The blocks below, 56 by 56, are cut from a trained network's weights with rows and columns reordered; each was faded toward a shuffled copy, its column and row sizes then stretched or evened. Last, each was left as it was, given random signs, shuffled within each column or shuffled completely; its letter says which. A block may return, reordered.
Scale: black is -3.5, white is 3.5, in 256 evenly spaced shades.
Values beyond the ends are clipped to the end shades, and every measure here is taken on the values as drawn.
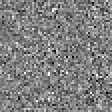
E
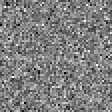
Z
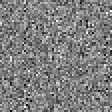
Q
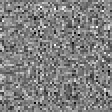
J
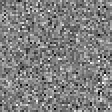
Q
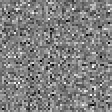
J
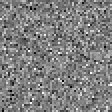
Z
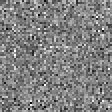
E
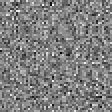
J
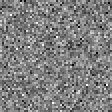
Z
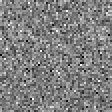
Z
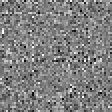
J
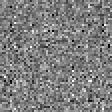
E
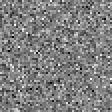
Z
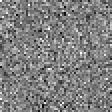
Q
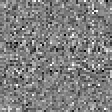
J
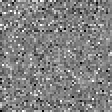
E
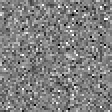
Q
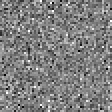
Q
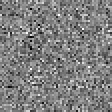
E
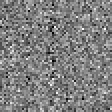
Q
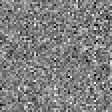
Q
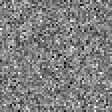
Q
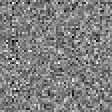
J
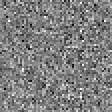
Q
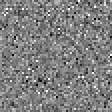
Z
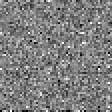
E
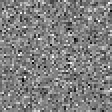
Q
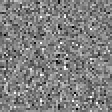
Q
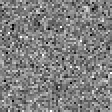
Z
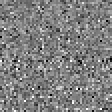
E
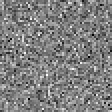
Z
